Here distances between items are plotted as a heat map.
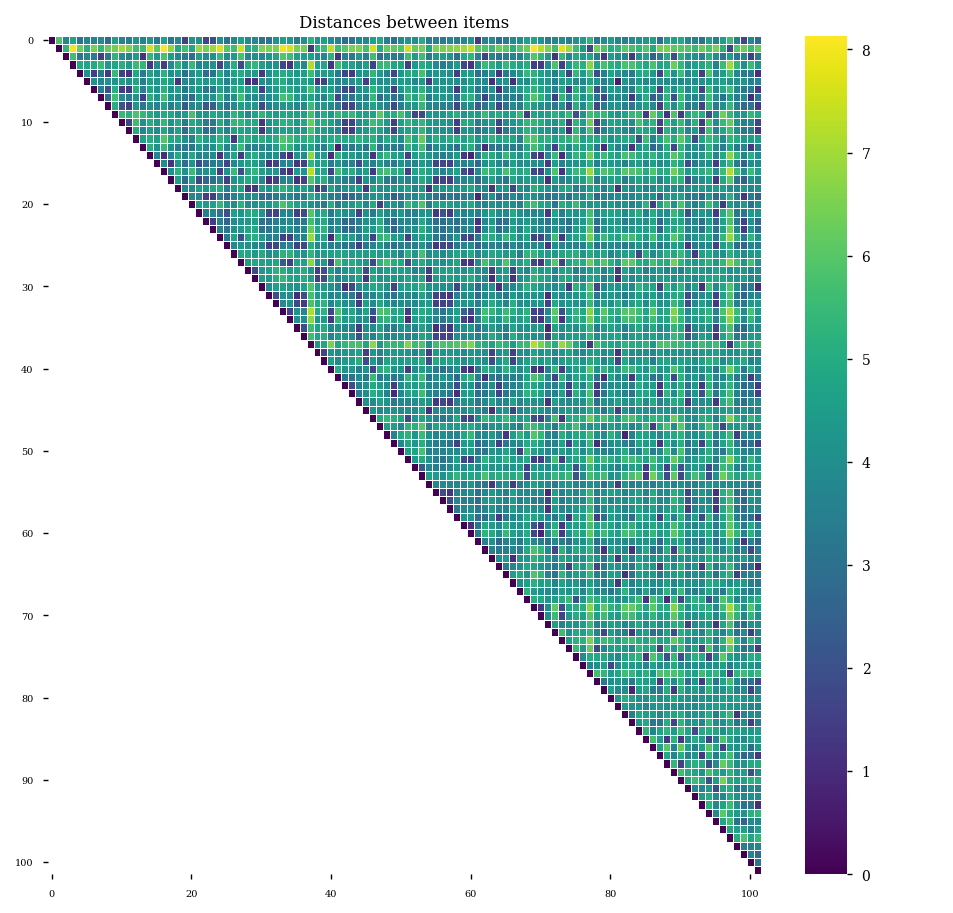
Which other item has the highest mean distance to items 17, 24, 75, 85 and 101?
1
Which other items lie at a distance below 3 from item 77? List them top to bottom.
1, 37, 97
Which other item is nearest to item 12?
26
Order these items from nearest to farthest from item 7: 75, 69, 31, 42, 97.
42, 31, 97, 75, 69
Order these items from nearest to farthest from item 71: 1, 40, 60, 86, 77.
40, 60, 86, 77, 1
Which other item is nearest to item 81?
5
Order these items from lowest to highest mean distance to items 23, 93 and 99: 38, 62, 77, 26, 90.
62, 26, 38, 90, 77
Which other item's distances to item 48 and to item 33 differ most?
82
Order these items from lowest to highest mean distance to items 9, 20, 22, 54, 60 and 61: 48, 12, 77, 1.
48, 12, 77, 1
